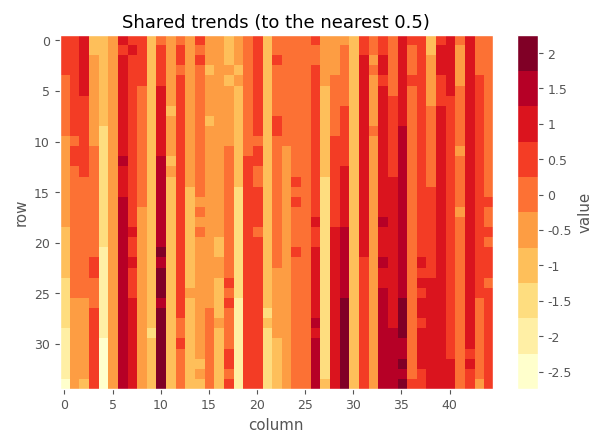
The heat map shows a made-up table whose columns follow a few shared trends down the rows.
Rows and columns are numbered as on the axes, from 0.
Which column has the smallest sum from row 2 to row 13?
4
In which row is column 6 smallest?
1
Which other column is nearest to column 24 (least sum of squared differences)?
25
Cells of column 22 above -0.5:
23
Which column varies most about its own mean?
0
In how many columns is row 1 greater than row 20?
15
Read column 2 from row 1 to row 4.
1 1 1 1
